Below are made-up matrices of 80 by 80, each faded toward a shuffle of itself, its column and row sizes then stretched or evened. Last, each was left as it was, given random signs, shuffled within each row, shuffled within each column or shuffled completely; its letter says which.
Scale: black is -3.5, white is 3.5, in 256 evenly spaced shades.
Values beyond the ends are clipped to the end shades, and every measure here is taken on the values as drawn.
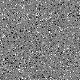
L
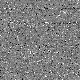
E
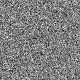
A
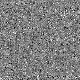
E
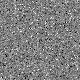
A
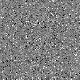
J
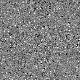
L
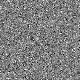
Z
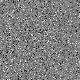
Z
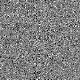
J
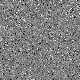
E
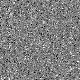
Z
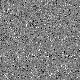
E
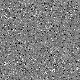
L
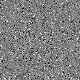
L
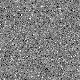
E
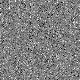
Z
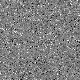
E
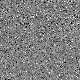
E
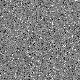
Z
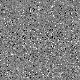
L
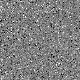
Z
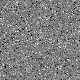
E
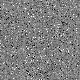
Z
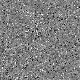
Z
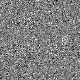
L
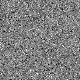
E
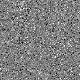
J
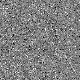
L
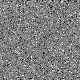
E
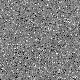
A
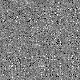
J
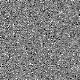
J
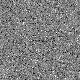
A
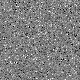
E
